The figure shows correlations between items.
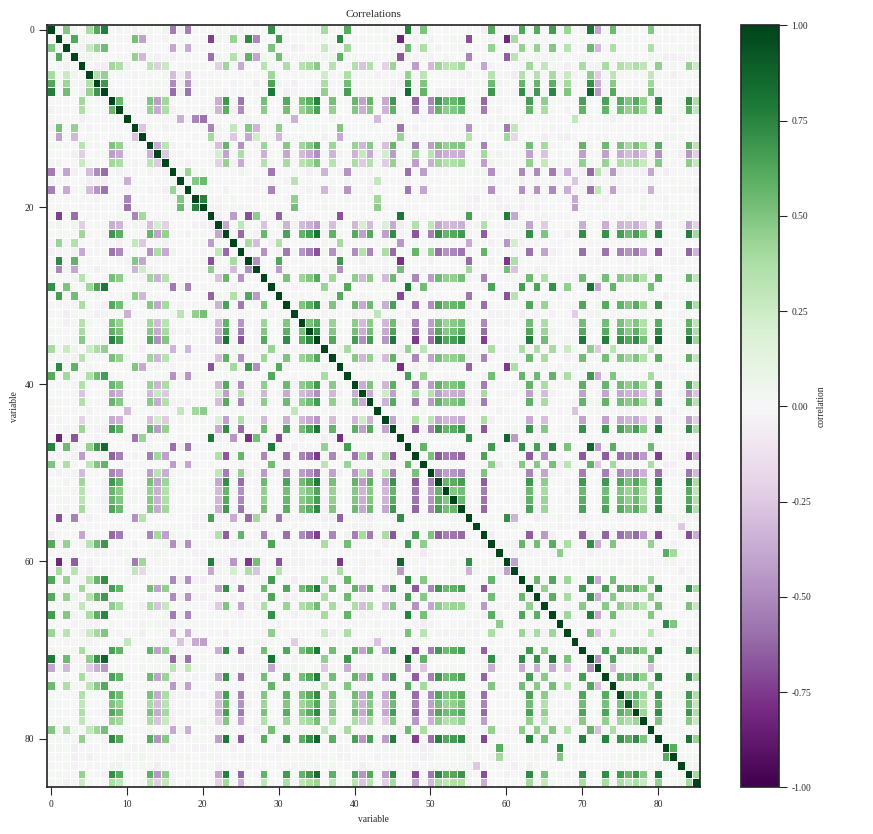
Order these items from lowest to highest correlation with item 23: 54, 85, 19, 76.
19, 85, 76, 54
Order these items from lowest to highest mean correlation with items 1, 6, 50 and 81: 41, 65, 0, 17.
65, 17, 41, 0
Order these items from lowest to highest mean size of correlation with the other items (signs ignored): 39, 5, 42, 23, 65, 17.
17, 5, 39, 65, 42, 23
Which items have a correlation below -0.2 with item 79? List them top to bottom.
16, 18, 72
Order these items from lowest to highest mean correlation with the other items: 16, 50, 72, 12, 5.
50, 16, 72, 12, 5
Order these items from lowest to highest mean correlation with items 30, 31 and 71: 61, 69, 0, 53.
69, 61, 53, 0
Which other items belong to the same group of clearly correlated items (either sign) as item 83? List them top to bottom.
56
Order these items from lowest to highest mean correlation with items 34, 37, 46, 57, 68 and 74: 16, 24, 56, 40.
16, 24, 56, 40
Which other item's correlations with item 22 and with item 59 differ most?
81
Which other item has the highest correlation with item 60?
46
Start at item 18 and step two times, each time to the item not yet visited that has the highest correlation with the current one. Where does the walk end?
72
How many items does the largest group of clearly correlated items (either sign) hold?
38
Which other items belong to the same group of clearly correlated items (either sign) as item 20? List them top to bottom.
10, 17, 19, 32, 43, 69
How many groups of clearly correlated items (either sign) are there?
6
